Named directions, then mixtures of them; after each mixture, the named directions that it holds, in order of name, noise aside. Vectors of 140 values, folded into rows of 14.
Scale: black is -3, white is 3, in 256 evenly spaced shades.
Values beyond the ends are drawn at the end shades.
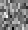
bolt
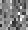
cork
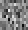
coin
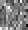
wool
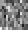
coin, wool.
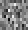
coin.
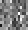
cork.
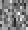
coin, cork.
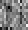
cork, wool.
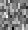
bolt.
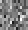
coin, cork.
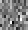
coin, cork.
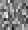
bolt.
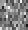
bolt, wool.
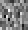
coin, wool.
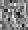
coin, cork.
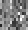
cork.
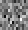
coin, cork.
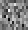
coin.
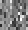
cork.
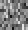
bolt, cork.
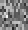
bolt, wool.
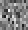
coin.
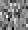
bolt, coin.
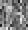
cork, wool.
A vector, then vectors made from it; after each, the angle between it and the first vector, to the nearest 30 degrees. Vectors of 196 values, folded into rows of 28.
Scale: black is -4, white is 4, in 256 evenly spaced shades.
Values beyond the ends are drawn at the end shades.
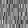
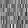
60 degrees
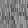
90 degrees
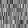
30 degrees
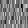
90 degrees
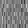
60 degrees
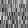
120 degrees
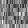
30 degrees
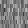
120 degrees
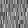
60 degrees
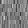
90 degrees
